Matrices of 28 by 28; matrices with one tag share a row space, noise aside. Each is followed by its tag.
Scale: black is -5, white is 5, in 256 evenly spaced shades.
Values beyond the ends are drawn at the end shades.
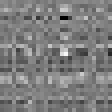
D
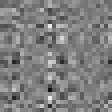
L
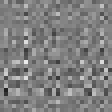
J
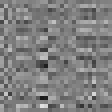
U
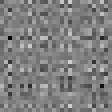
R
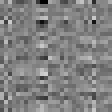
U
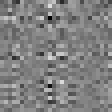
L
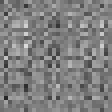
J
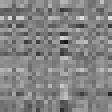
D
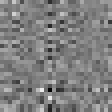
L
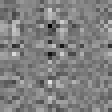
L
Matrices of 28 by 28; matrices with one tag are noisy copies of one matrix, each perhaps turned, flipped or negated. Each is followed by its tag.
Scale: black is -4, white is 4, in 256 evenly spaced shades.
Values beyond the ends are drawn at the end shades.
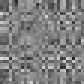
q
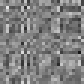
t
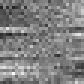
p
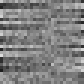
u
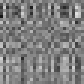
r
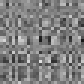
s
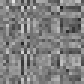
t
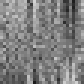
p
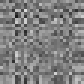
q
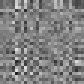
q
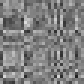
t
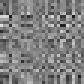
q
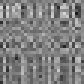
r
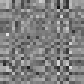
q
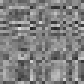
t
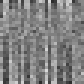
u
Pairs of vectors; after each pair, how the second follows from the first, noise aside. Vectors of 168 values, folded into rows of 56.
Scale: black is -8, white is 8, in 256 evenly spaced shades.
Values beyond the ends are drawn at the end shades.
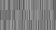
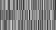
scaled up.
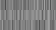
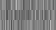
reversed, negated.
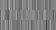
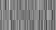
reversed, negated.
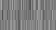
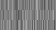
reversed, negated.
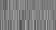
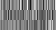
reversed, negated, scaled up.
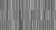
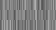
reversed, negated.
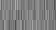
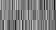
scaled up.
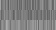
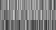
negated, scaled up.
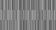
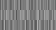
reversed.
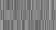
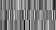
reversed, negated, scaled up.
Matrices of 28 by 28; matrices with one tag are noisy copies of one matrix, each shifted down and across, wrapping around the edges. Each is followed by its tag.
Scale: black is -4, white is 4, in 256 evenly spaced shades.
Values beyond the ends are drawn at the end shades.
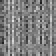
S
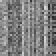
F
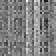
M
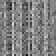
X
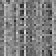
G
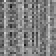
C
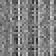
X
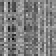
F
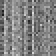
G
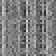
X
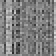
M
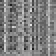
C
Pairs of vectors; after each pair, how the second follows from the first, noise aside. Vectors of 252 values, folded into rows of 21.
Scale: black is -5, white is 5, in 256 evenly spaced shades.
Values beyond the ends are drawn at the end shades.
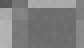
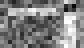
wrapped around, scaled up.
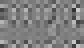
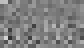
reversed, partly zeroed.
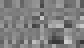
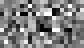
wrapped around, scaled up.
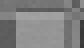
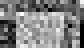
scaled up.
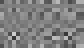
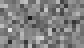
shuffled.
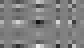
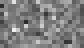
shuffled.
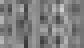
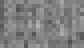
wrapped around, shrunk.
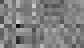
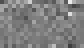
wrapped around, negated, partly zeroed.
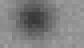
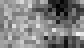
wrapped around, scaled up.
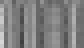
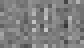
wrapped around, partly zeroed.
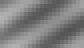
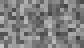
shuffled.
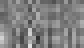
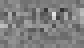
reversed, partly zeroed.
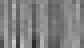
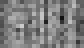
wrapped around.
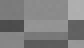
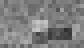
wrapped around, partly zeroed.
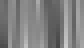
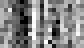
wrapped around, scaled up.
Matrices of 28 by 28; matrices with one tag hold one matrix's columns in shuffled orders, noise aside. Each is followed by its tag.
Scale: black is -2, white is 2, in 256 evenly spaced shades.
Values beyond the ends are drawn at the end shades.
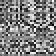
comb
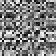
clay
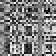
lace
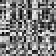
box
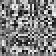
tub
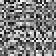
clay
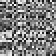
clay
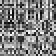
box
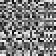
clay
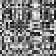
box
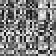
box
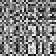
lace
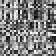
box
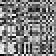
lace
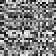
clay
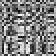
lace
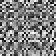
clay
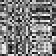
lace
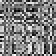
lace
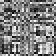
lace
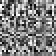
tub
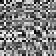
clay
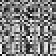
lace
